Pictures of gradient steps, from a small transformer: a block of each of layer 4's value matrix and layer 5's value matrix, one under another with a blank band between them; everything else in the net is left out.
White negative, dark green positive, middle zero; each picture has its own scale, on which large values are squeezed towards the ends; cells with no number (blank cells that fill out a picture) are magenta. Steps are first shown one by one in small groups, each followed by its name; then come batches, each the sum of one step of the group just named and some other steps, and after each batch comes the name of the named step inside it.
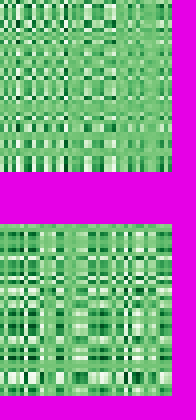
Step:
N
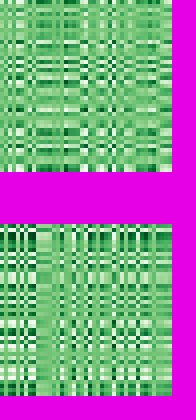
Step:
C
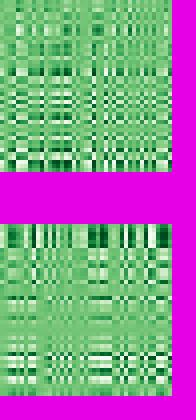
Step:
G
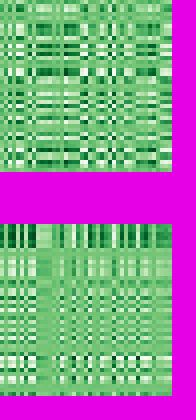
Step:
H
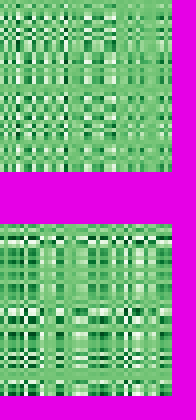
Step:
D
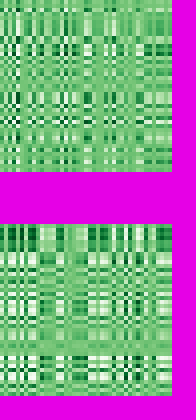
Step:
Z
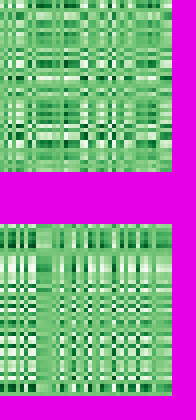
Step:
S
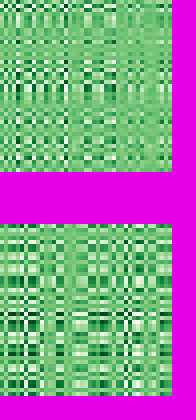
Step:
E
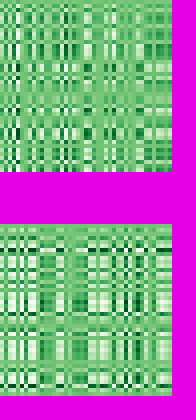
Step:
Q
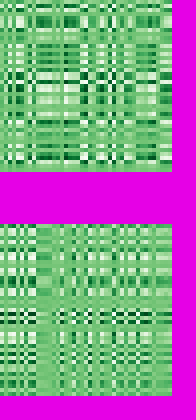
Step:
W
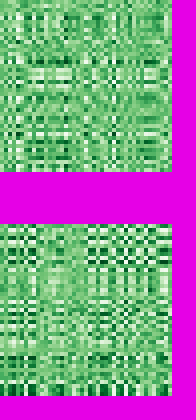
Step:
D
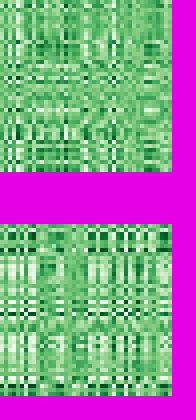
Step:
Q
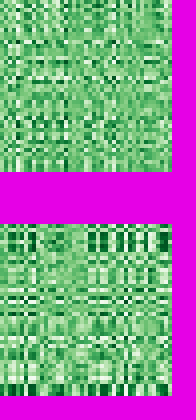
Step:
N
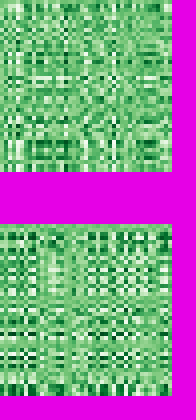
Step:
D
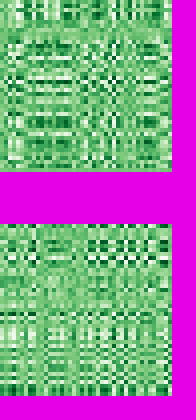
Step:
W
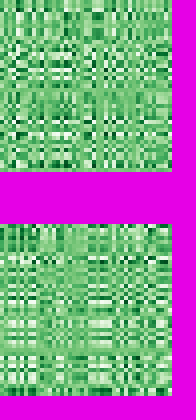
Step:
Z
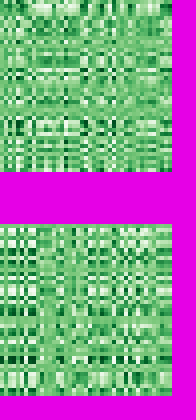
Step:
N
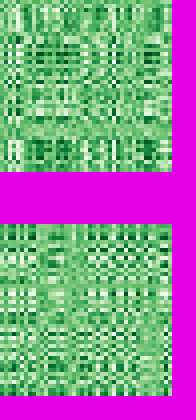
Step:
H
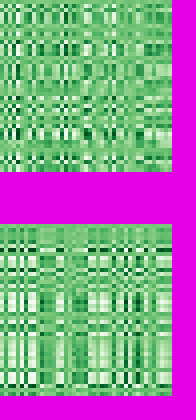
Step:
Q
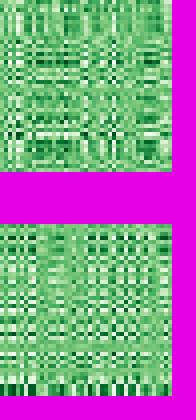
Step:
S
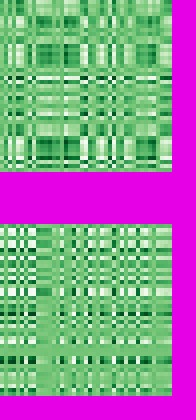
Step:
W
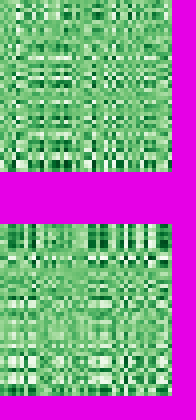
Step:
G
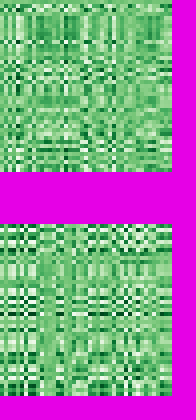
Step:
E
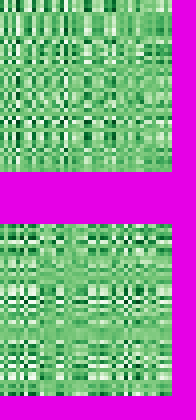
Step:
Z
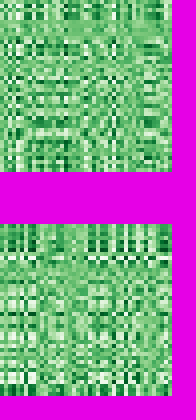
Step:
N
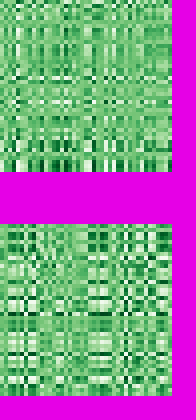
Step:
G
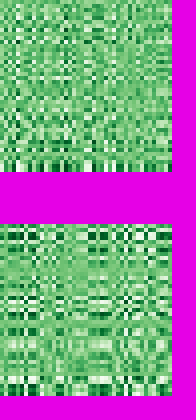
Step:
D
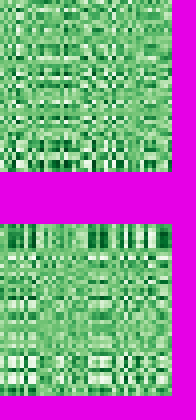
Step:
G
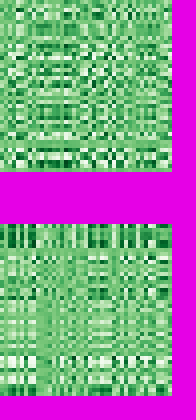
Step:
H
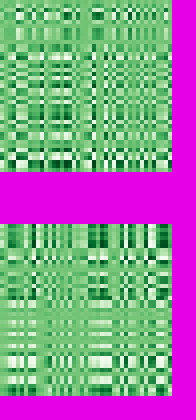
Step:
G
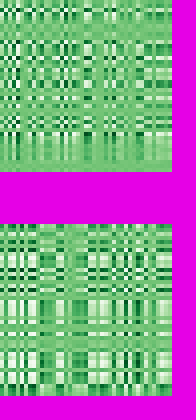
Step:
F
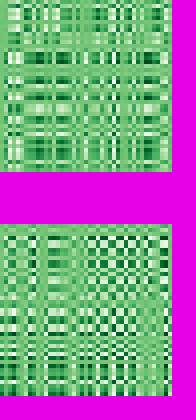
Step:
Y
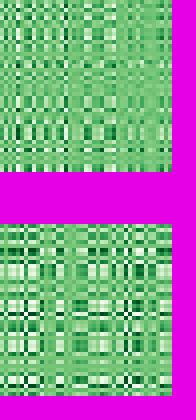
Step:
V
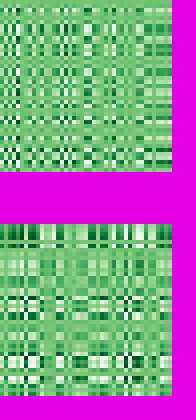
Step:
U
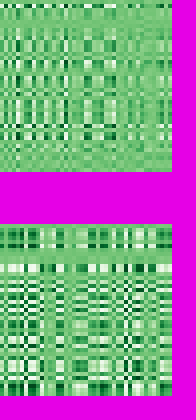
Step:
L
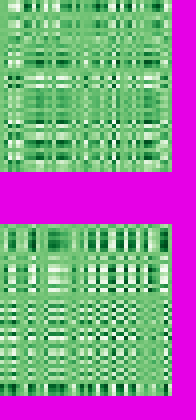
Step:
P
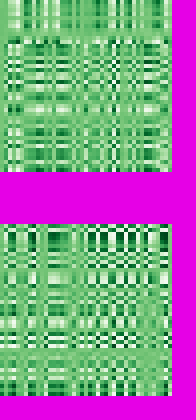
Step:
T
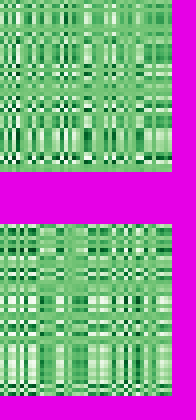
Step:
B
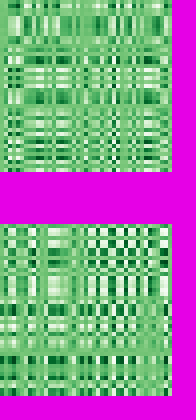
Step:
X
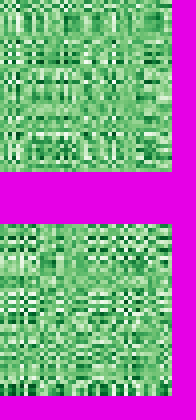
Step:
Y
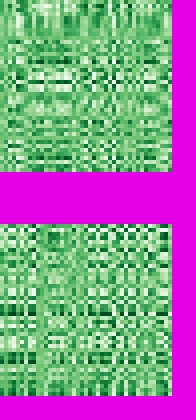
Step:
T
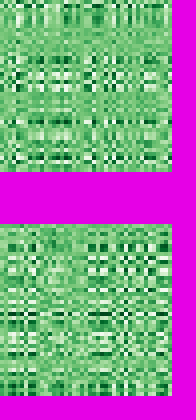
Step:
P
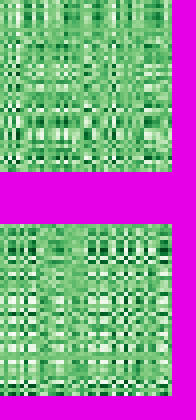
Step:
B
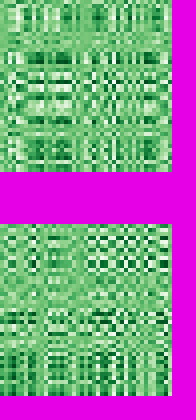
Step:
Y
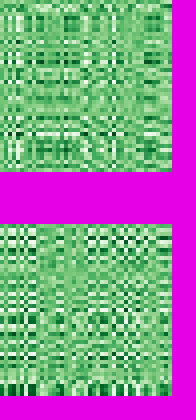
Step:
Y
